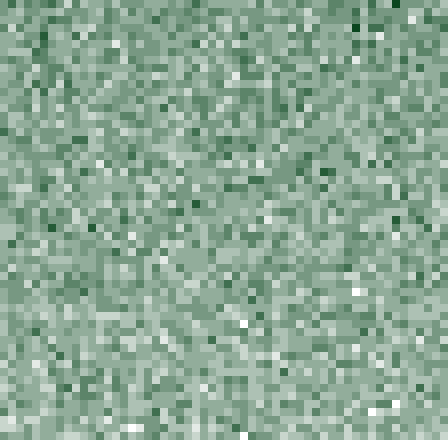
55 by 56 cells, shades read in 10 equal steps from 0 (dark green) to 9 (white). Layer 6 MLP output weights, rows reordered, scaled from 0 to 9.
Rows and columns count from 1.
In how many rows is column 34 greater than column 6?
26
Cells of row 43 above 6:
10
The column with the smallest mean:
51
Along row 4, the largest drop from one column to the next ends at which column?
45
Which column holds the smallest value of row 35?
53
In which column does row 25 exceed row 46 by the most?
50
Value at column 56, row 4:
2
